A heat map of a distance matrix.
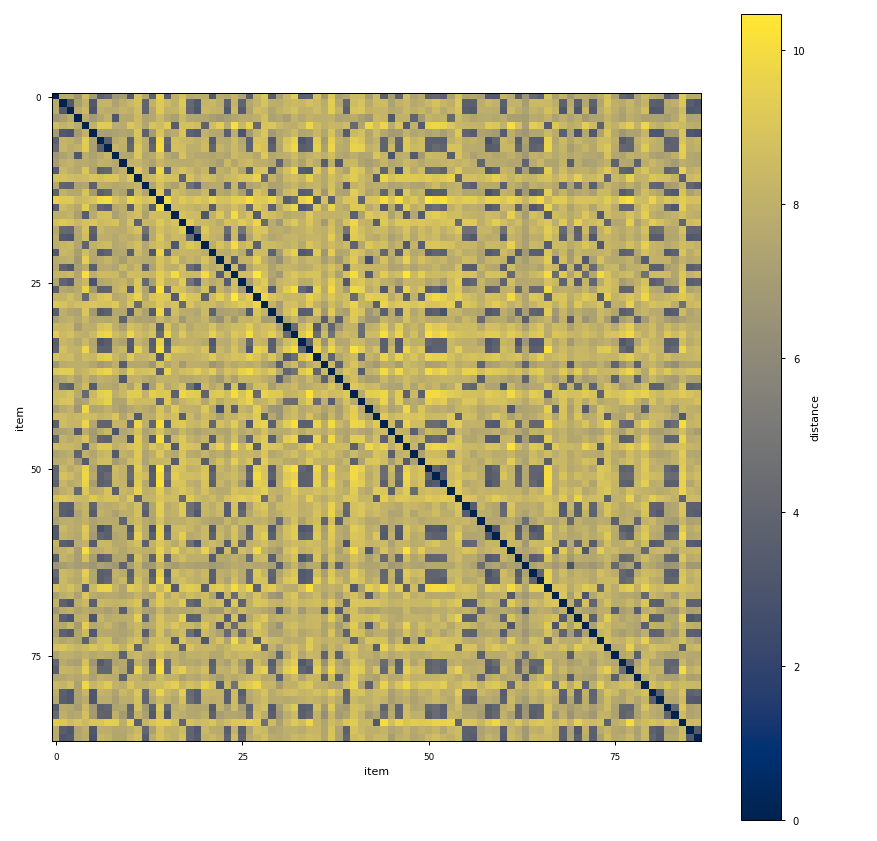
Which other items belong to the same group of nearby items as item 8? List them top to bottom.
3, 45, 48, 53
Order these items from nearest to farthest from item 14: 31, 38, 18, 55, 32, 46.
31, 32, 38, 18, 55, 46
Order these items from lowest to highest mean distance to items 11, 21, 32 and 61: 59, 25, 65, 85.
65, 59, 85, 25
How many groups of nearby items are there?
8
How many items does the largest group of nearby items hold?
25
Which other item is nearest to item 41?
37
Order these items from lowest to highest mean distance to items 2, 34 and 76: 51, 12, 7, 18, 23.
7, 51, 23, 12, 18
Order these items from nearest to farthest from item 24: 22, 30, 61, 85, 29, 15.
22, 61, 30, 29, 85, 15
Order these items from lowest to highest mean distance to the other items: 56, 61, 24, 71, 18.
56, 18, 71, 61, 24
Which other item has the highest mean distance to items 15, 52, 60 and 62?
14
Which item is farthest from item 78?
40
